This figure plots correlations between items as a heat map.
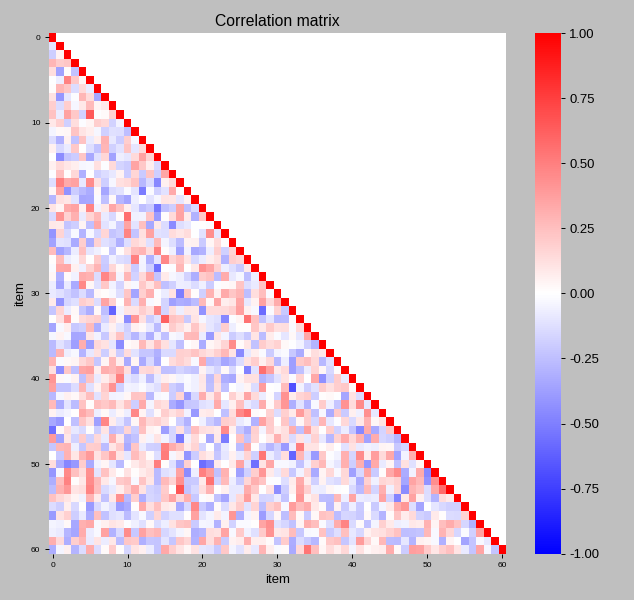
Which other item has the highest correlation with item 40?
9
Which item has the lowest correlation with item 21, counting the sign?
50
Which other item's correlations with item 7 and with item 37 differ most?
1
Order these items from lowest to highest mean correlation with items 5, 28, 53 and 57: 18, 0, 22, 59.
22, 18, 0, 59
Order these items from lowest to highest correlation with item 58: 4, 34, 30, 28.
34, 30, 28, 4
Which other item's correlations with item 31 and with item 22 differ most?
28
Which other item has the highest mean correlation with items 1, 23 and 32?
21
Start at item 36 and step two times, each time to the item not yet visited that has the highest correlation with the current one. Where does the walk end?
56
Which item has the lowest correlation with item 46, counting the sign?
0
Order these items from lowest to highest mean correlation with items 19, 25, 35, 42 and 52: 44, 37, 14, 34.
37, 14, 44, 34
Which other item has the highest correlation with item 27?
20
